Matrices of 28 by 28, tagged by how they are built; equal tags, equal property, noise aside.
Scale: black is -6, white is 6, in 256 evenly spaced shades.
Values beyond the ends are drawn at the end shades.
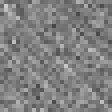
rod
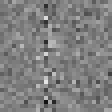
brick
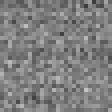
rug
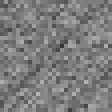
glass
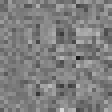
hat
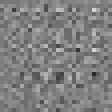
hat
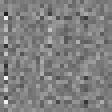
hat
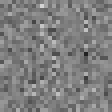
brick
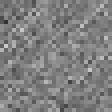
glass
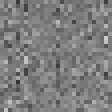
brick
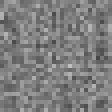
rug
